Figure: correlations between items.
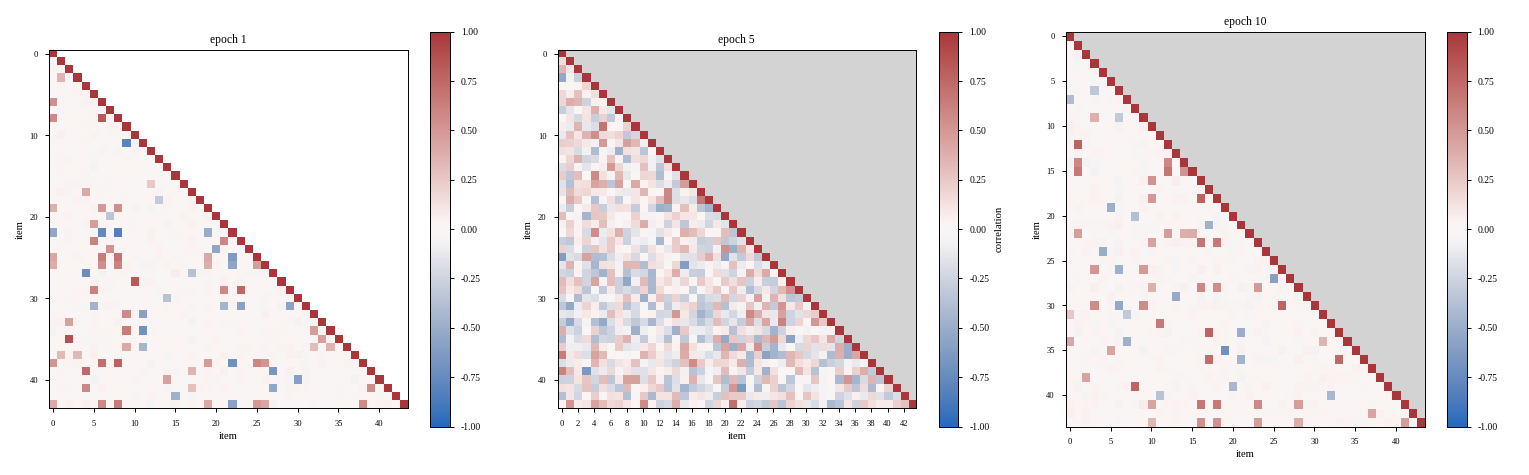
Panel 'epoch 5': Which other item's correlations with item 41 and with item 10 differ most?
4
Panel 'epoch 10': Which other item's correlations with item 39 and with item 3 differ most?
8
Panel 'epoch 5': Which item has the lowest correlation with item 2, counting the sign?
30
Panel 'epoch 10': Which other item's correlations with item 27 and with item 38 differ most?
25
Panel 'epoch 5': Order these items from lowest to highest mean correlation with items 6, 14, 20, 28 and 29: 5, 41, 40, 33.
40, 41, 33, 5
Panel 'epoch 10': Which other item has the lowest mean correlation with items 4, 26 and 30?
6
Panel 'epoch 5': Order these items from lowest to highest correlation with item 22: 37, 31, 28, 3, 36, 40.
40, 3, 31, 37, 28, 36
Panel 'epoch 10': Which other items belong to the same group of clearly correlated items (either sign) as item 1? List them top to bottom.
12, 14, 15, 22
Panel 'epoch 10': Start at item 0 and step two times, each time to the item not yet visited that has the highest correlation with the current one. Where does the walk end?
31
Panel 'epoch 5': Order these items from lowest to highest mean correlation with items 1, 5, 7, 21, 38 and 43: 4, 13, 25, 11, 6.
25, 13, 6, 11, 4
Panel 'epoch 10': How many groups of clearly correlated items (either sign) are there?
13
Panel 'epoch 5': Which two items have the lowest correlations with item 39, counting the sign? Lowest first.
3, 25
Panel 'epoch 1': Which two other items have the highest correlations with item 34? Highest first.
9, 32
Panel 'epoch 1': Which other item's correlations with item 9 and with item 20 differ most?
11
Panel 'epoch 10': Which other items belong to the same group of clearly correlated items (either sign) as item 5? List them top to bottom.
19, 35
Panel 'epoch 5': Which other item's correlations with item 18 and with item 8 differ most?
13
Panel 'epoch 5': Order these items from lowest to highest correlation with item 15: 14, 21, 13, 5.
21, 14, 13, 5
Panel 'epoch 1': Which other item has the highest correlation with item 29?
23
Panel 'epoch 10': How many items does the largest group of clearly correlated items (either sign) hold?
7
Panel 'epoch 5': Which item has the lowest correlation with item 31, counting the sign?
1
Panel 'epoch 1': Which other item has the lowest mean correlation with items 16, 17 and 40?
30
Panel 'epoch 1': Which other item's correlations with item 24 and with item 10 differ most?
28
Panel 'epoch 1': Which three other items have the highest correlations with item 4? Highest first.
39, 41, 17
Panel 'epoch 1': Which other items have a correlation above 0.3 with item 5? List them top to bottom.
21, 23, 29
